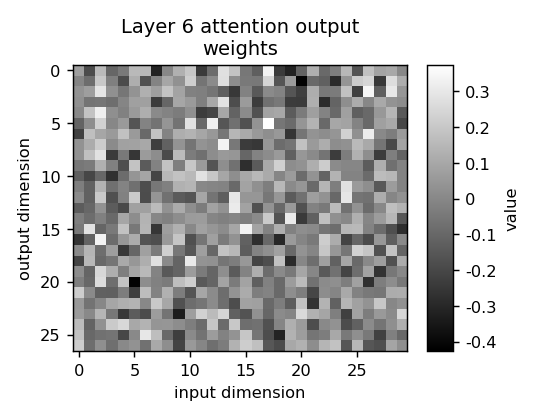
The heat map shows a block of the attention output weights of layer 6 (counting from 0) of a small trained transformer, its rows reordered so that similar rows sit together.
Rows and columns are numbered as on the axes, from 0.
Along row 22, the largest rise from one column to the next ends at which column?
22
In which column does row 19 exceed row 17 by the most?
2
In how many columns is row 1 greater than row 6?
11
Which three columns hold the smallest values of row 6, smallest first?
19, 0, 6
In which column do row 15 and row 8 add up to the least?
29
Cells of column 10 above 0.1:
9
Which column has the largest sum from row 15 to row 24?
20
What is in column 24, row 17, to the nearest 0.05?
-0.05
